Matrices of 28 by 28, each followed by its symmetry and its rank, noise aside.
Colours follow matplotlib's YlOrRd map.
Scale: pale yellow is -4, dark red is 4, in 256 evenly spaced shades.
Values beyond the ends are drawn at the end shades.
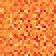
no symmetry, rank four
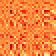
symmetric, rank three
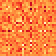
symmetric, rank three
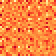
antisymmetric, rank four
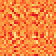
antisymmetric, rank two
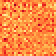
no symmetry, rank four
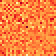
symmetric, rank four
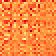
no symmetry, rank four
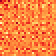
no symmetry, rank three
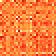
symmetric, rank three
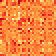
symmetric, rank three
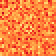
symmetric, rank four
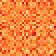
symmetric, rank two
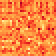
antisymmetric, rank four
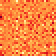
antisymmetric, rank four
